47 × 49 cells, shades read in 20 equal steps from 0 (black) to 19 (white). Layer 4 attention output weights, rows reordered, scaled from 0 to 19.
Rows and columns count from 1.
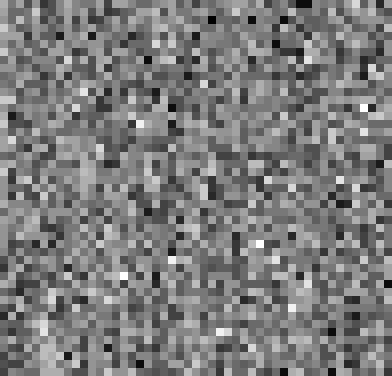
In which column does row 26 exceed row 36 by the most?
20
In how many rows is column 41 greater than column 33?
18
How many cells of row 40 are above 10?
13
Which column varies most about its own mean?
22
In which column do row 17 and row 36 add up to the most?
42
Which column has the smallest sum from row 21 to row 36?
30
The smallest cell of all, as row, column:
3, 27
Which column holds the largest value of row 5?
43
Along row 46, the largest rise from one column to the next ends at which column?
19
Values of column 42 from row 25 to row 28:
3 11 8 6
